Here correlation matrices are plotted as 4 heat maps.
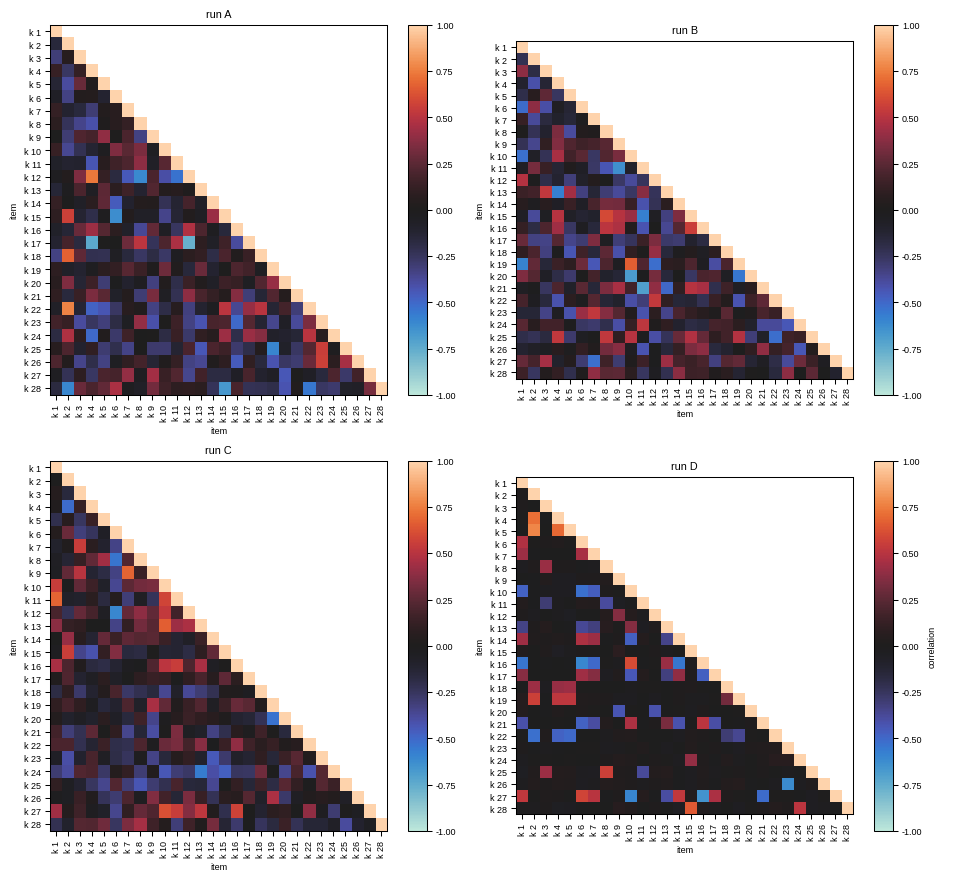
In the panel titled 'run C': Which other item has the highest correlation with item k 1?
k 11
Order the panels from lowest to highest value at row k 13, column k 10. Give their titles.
run B, run A, run D, run C
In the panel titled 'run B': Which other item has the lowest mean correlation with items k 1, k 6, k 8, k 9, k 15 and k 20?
k 11
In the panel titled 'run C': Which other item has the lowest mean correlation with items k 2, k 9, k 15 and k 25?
k 4
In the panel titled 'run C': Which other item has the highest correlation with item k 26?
k 19
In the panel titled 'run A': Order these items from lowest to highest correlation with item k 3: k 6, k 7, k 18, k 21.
k 7, k 6, k 21, k 18
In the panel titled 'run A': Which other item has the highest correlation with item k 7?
k 27
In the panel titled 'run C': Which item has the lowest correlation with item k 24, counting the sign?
k 13
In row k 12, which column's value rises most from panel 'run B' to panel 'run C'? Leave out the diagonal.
k 10
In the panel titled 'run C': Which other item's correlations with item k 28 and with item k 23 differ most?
k 14
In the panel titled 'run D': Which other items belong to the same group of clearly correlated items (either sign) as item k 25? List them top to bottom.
k 3, k 8, k 11
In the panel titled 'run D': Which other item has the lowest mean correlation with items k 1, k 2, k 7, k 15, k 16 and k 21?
k 22
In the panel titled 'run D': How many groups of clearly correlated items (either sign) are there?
6
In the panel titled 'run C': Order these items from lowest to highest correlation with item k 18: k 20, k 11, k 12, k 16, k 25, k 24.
k 12, k 20, k 11, k 16, k 25, k 24
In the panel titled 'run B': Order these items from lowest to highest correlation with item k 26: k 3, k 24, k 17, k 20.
k 24, k 17, k 3, k 20
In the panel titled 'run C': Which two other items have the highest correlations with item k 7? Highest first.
k 9, k 3
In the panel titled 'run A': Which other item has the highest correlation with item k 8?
k 17
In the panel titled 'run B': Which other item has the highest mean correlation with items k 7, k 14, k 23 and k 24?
k 28
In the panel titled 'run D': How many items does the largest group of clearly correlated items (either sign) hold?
10
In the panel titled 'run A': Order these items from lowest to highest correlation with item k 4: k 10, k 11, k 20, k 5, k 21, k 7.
k 11, k 7, k 10, k 5, k 20, k 21
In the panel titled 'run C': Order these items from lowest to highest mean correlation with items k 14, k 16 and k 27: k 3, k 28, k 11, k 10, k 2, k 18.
k 18, k 28, k 3, k 2, k 11, k 10
